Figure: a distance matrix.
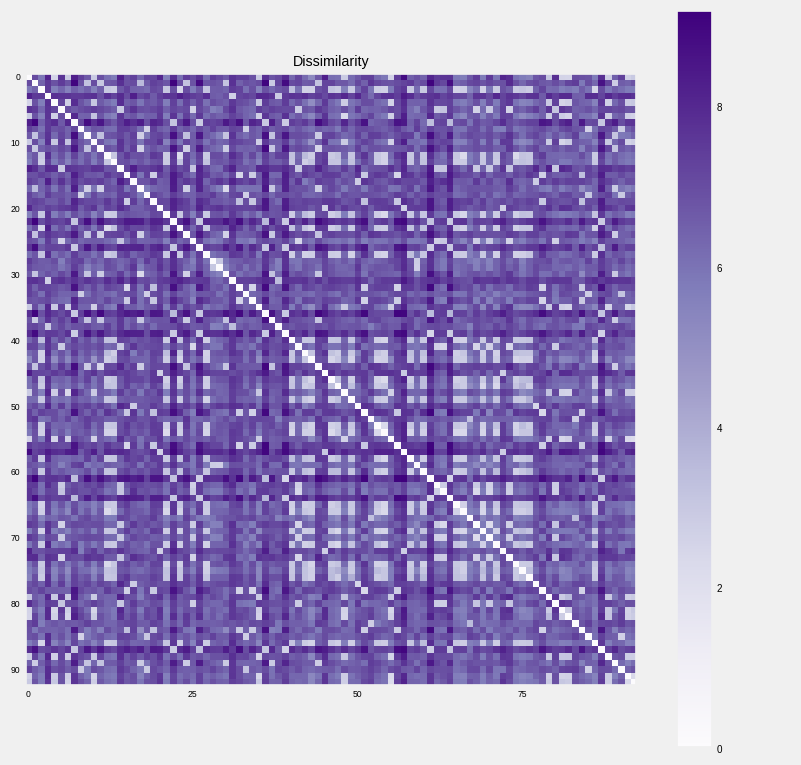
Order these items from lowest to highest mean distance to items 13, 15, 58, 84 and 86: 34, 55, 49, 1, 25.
49, 34, 25, 55, 1
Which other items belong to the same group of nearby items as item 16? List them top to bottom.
50, 77
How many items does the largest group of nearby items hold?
24
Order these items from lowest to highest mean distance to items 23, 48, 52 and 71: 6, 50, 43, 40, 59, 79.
43, 40, 6, 79, 59, 50
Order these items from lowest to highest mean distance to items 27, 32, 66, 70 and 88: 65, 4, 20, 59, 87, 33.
65, 4, 59, 33, 20, 87
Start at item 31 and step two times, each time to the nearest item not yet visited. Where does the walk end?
38
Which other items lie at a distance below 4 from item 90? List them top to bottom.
8, 18, 33, 85
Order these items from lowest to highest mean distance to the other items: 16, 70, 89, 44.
70, 89, 44, 16
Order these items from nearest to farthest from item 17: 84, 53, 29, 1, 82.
1, 84, 29, 82, 53
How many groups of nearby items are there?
12
